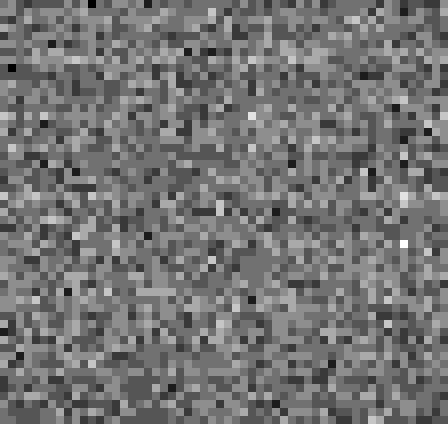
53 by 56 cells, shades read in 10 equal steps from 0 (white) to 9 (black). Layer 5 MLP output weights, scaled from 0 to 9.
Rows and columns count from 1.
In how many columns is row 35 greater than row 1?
7
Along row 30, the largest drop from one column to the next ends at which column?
10
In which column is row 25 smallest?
51
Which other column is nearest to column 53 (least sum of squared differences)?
44
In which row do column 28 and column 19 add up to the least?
41
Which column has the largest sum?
24
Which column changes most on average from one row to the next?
1
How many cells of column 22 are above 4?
29
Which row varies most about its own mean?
43
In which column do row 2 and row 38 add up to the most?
32
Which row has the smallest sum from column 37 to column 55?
25
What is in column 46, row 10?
8
